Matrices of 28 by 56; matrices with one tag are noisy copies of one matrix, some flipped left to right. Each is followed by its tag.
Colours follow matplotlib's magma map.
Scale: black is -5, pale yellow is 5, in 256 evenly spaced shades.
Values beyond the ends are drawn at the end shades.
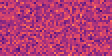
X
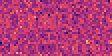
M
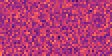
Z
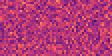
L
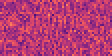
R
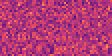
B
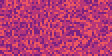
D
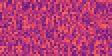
R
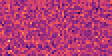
D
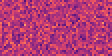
L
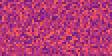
Z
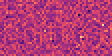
L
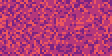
M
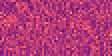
R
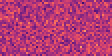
X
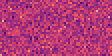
Z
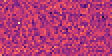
Z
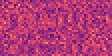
M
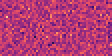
L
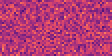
X
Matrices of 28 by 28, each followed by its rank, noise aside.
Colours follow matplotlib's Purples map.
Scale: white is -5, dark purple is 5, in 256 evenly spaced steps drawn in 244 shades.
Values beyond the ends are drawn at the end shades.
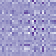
two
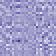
four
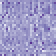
four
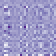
three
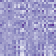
three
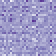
four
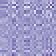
two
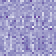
four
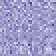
six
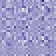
three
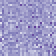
four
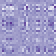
two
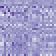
four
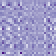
three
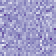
six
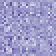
six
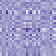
two
